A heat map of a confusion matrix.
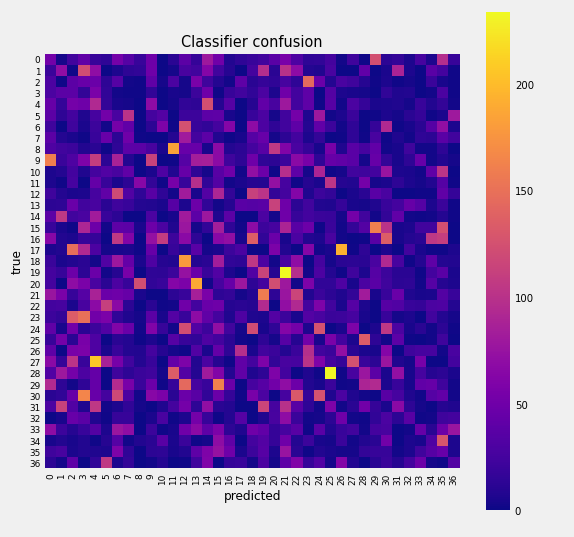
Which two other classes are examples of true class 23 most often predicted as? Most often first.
3, 2
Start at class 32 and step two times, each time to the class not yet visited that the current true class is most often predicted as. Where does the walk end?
19
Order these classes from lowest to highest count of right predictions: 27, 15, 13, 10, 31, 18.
10, 13, 31, 15, 18, 27
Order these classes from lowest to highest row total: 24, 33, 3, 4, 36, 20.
3, 36, 4, 33, 24, 20
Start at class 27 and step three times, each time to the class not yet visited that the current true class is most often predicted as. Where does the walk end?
1
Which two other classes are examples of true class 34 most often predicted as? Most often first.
35, 15
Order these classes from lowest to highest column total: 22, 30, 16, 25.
16, 25, 30, 22
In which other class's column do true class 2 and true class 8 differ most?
11
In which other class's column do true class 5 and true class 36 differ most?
7
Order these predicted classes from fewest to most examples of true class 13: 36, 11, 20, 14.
36, 14, 11, 20
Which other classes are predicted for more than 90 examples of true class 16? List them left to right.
6, 10, 18, 30, 34, 35
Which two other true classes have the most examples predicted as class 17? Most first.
26, 20
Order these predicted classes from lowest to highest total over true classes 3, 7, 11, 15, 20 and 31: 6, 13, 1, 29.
6, 1, 29, 13
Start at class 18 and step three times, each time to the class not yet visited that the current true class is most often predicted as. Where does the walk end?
30
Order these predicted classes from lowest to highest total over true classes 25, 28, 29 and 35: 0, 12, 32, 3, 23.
32, 23, 3, 0, 12
